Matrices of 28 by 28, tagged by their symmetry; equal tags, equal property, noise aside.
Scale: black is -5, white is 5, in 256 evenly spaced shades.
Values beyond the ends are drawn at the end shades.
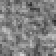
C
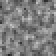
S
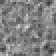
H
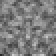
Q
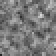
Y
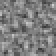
C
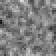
C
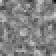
Y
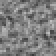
S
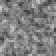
C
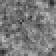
H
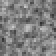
S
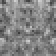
Q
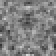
Q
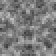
Q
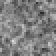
C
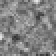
H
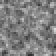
C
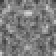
Q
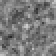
H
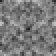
Q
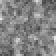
S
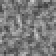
S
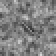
S
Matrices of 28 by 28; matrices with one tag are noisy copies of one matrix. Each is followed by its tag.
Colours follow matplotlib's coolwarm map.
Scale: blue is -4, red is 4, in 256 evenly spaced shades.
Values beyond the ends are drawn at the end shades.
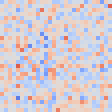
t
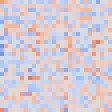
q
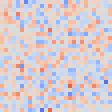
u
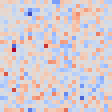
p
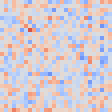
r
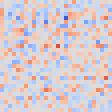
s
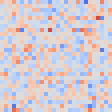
r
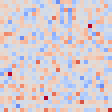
p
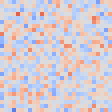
q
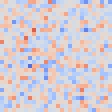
t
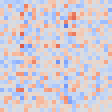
s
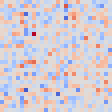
s
